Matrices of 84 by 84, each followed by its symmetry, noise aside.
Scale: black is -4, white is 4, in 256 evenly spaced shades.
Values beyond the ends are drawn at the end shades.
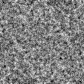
same after a half turn.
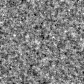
antisymmetric.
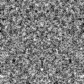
mirrored left to right.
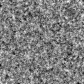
symmetric across the other diagonal.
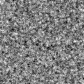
no symmetry.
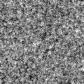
antisymmetric.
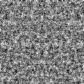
mirrored left to right.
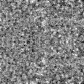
mirrored top to bottom.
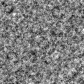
symmetric.
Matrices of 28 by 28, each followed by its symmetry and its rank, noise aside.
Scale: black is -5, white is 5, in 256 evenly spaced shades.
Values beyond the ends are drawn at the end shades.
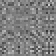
antisymmetric, rank two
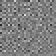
no symmetry, rank three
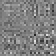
no symmetry, rank three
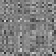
no symmetry, rank three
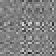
no symmetry, rank two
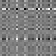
no symmetry, rank one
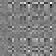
no symmetry, rank one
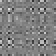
symmetric, rank one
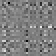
antisymmetric, rank two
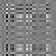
no symmetry, rank one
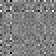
antisymmetric, rank two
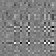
no symmetry, rank one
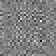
no symmetry, rank three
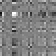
symmetric, rank one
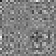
symmetric, rank three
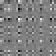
symmetric, rank one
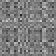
no symmetry, rank two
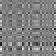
no symmetry, rank one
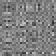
no symmetry, rank three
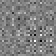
symmetric, rank two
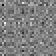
no symmetry, rank three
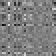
no symmetry, rank two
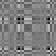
symmetric, rank one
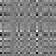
no symmetry, rank one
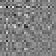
no symmetry, rank three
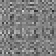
no symmetry, rank three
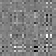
antisymmetric, rank two
